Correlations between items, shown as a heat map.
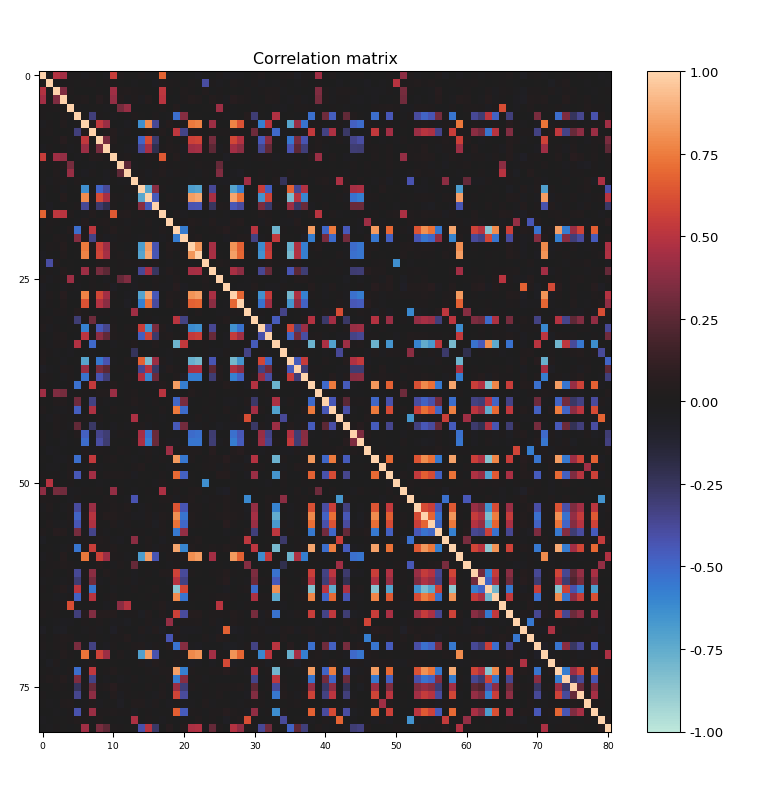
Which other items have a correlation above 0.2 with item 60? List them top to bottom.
13, 29, 42, 57, 79
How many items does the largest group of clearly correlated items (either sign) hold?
28
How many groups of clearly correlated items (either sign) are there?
9
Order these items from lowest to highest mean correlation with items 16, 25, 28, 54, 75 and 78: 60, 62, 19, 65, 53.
60, 65, 62, 53, 19
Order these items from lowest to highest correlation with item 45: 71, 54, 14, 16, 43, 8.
71, 8, 54, 43, 16, 14
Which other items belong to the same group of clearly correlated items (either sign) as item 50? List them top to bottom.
1, 23
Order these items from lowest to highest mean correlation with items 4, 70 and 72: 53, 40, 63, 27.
53, 27, 40, 63
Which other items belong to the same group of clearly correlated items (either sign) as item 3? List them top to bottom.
0, 2, 10, 17, 39, 51
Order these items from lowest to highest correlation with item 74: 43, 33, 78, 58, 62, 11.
58, 78, 62, 11, 43, 33
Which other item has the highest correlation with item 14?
35
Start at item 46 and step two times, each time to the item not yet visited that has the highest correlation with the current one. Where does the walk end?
18
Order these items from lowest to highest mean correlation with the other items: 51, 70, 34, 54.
70, 34, 51, 54
